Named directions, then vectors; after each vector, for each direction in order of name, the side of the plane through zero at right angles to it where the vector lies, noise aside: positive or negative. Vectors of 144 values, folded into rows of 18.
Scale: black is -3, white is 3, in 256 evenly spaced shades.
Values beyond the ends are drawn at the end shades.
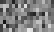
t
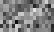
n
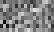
positive, positive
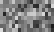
positive, negative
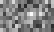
positive, negative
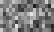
positive, negative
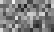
positive, negative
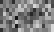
negative, positive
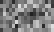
negative, positive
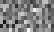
positive, positive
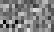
positive, positive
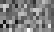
positive, positive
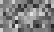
positive, negative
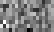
negative, negative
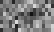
negative, positive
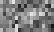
positive, negative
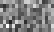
negative, negative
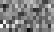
negative, negative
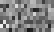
negative, negative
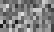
positive, positive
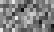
positive, negative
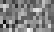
positive, positive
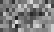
negative, positive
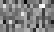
positive, positive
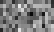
negative, positive
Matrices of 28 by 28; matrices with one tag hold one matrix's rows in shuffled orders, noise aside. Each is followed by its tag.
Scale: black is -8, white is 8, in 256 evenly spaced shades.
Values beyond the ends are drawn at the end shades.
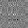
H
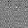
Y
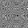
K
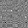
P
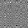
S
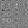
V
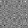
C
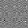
C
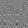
S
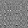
S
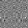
C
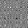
S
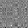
P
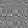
P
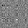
V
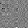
V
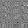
K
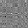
P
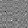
P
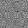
K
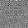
Y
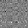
P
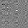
V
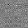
Y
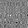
S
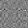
C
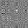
V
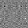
C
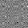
K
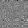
K
